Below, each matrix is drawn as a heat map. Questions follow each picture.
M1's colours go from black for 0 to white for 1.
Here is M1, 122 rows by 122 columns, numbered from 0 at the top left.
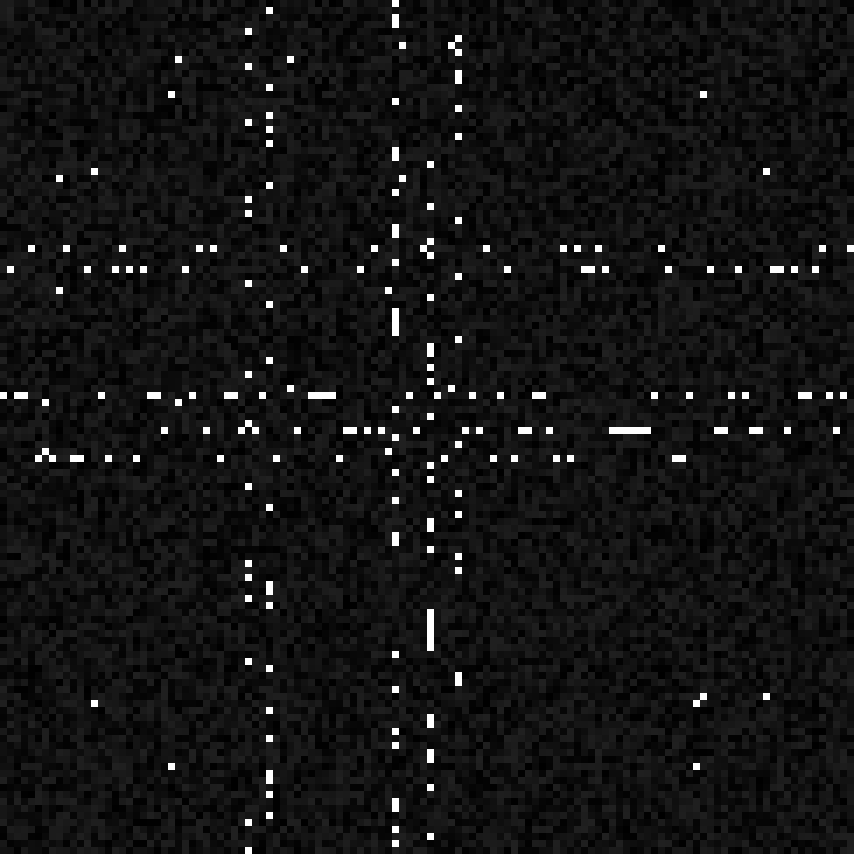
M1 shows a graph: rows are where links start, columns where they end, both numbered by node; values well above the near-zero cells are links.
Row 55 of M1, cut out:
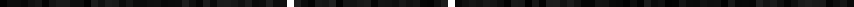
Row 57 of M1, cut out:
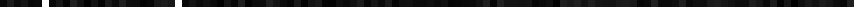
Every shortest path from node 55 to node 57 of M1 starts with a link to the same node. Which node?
node 64
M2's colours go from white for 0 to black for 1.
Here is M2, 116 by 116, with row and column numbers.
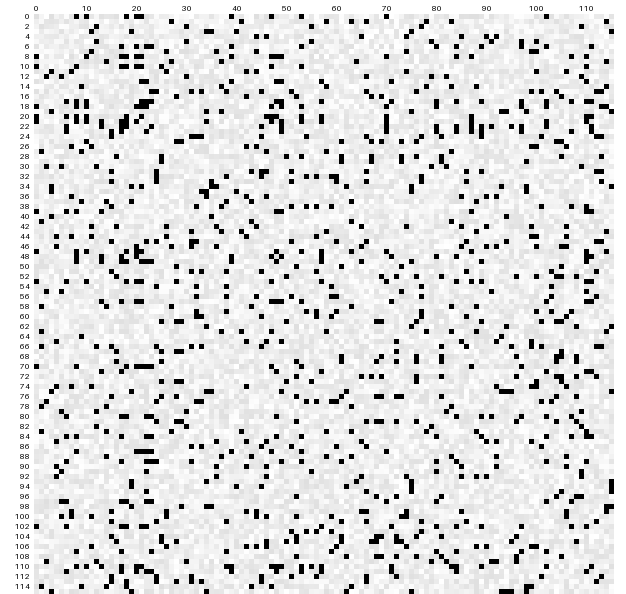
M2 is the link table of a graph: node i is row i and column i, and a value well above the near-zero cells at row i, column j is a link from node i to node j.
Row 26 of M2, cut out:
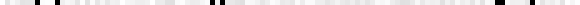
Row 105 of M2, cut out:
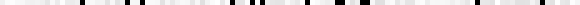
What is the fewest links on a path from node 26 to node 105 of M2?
3
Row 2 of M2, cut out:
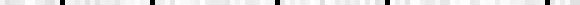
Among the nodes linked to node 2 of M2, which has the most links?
node 77
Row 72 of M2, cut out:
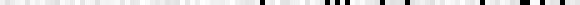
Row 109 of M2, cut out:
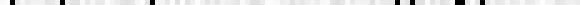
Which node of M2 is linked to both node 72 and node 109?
node 96
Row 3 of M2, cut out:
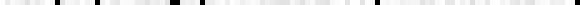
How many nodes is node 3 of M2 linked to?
7
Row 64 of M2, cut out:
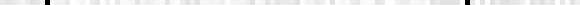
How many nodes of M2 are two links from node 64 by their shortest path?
8
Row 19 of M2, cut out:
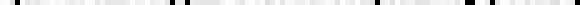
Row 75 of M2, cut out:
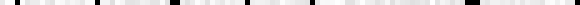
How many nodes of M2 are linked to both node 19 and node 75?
5
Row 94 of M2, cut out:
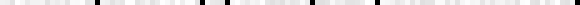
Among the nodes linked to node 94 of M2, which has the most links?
node 45
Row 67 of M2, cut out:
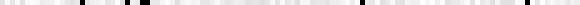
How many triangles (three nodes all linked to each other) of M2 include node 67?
7
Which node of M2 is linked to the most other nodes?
node 110
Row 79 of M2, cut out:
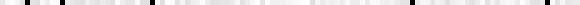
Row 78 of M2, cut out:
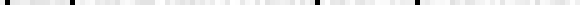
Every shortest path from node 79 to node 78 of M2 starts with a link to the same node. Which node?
node 12
